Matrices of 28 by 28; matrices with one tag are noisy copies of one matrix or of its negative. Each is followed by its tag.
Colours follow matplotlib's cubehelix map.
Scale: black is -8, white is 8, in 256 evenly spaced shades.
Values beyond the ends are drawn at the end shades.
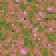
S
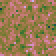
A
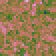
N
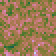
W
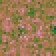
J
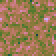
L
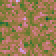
S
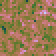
N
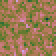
S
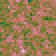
S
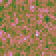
L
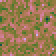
L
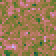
W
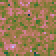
W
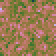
A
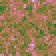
A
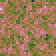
A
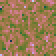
A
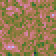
W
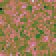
A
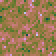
L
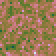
W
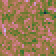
N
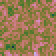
W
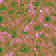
L
